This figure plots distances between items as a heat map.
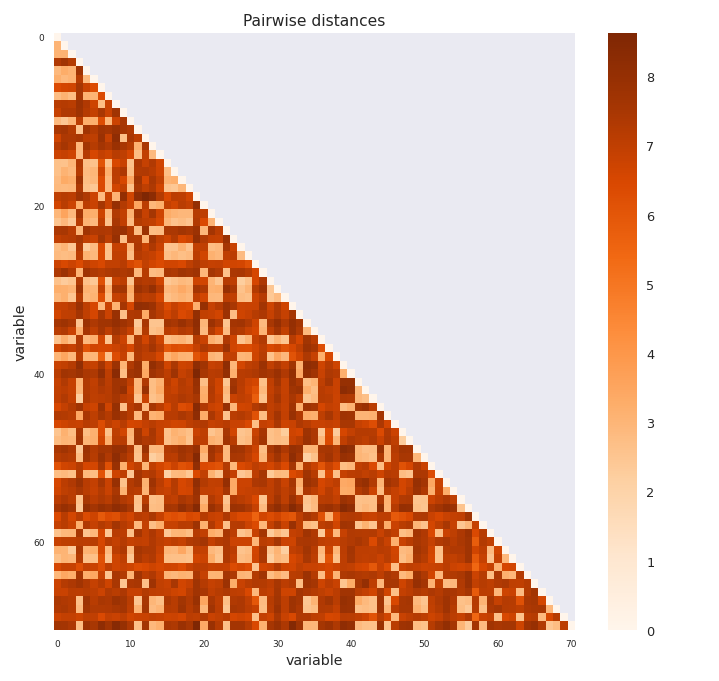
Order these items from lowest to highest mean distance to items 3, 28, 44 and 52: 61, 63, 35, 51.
35, 51, 61, 63
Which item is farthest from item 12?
19
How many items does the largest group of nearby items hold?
27
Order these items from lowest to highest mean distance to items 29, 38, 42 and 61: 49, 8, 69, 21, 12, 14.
21, 14, 49, 69, 8, 12
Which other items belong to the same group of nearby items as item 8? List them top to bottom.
6, 19, 32
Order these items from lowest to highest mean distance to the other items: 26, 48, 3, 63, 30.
26, 48, 30, 3, 63
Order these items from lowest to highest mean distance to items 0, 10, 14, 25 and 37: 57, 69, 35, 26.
26, 57, 35, 69
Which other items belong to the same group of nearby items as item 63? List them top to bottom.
27, 46, 60, 66, 69
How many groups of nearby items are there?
6
